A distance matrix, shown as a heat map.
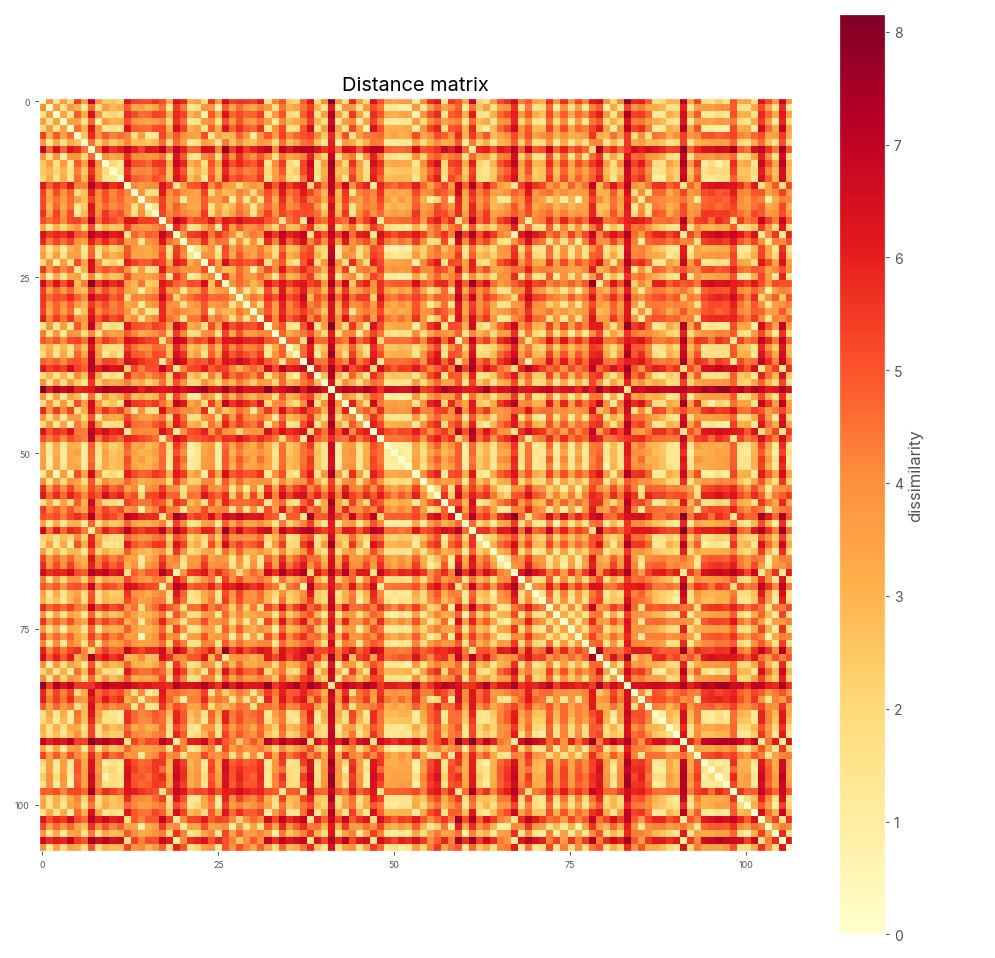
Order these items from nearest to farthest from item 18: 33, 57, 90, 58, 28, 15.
90, 33, 57, 15, 58, 28
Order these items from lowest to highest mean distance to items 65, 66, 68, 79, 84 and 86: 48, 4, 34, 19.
19, 4, 48, 34
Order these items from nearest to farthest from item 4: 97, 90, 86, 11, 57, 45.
97, 11, 57, 90, 45, 86
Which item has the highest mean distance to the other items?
41
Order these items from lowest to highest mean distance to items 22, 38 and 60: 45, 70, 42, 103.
42, 45, 70, 103
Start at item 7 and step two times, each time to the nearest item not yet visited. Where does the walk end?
78
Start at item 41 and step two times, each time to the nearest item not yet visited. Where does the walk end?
54
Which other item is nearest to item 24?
30
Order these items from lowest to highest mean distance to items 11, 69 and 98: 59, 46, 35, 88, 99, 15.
59, 88, 35, 46, 99, 15
